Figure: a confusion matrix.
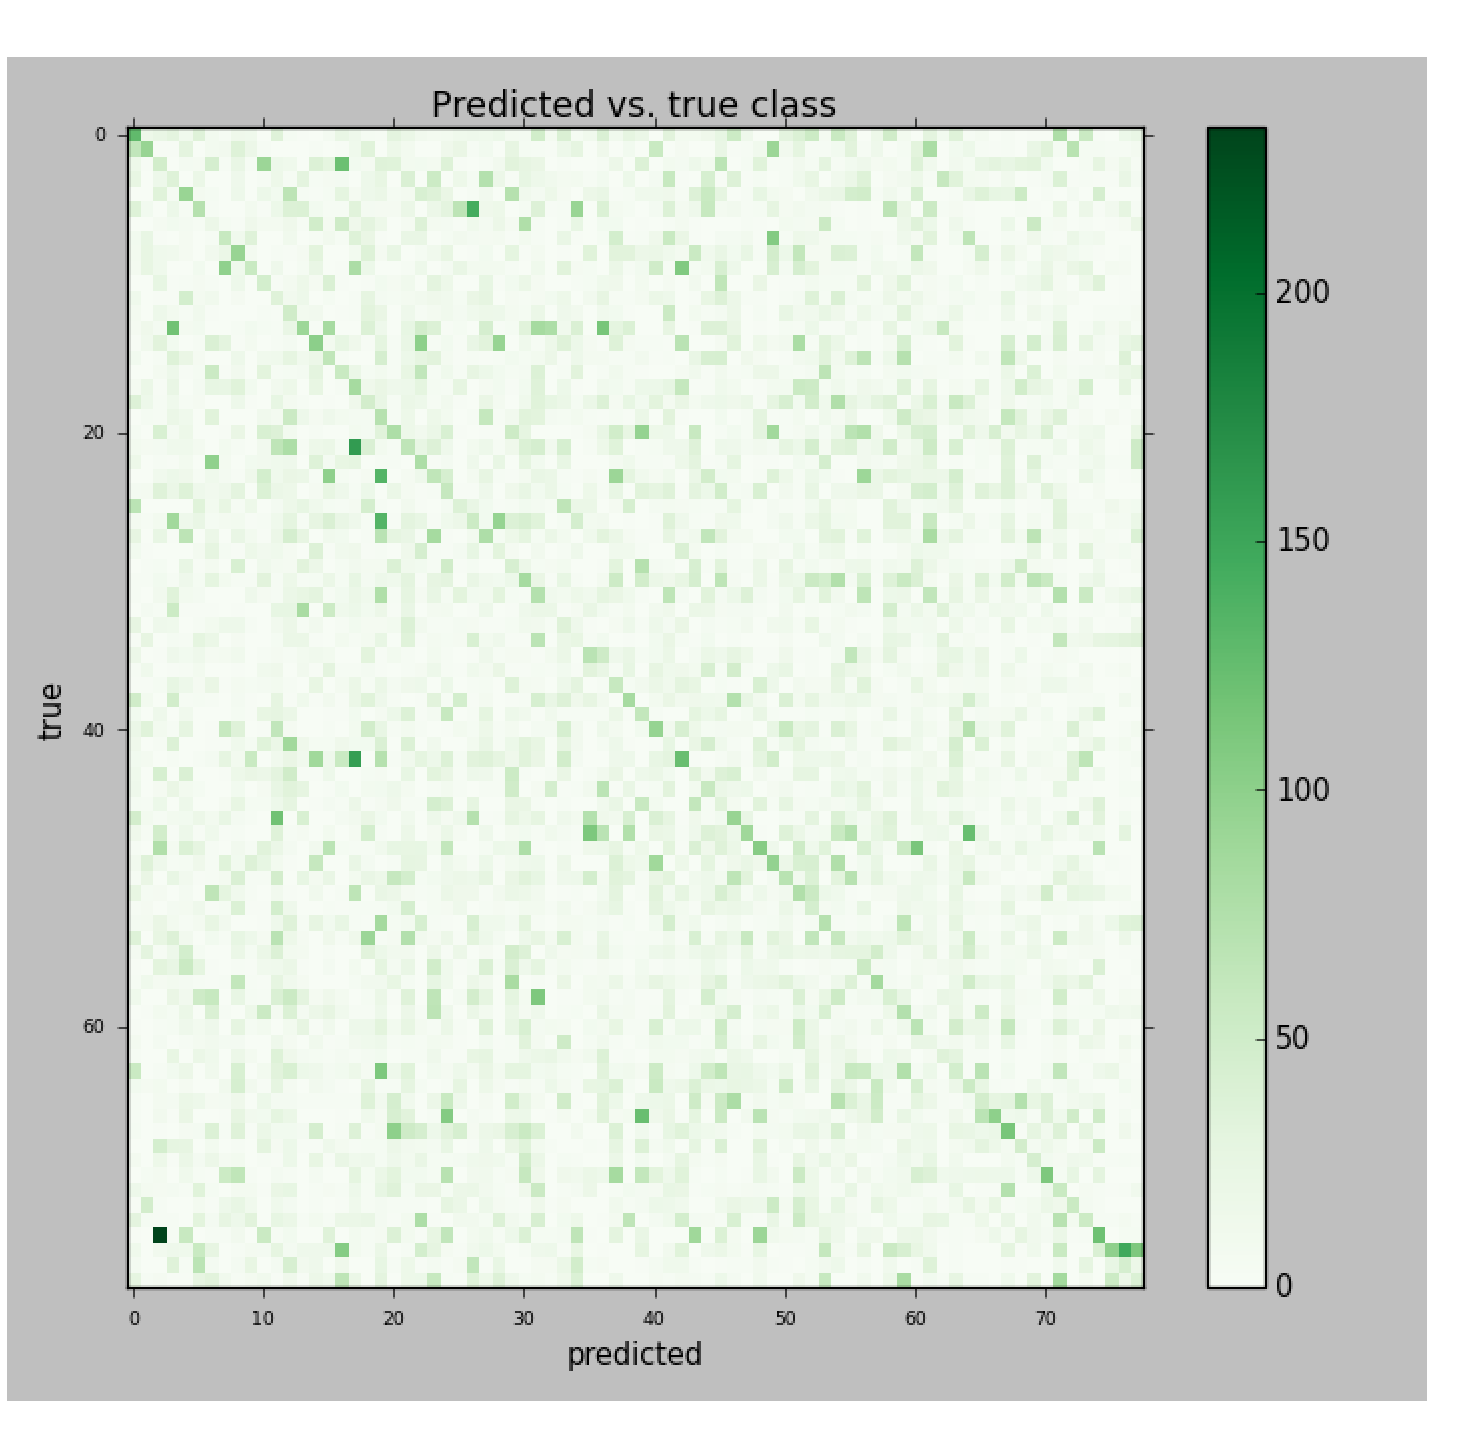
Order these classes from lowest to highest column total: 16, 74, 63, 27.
16, 74, 27, 63
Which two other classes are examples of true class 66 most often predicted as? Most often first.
39, 24
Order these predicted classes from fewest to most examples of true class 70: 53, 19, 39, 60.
53, 19, 60, 39
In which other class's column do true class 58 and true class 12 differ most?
31
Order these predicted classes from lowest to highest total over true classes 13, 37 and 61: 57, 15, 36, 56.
57, 56, 15, 36
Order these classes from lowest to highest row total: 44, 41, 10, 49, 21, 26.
10, 44, 41, 49, 26, 21
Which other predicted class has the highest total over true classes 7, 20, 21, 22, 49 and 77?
17
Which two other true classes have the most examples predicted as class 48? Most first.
74, 66
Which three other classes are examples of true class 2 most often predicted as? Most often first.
16, 10, 45
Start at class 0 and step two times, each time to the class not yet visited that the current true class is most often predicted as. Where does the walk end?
67
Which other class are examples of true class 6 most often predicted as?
30
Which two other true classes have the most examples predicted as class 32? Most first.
13, 44
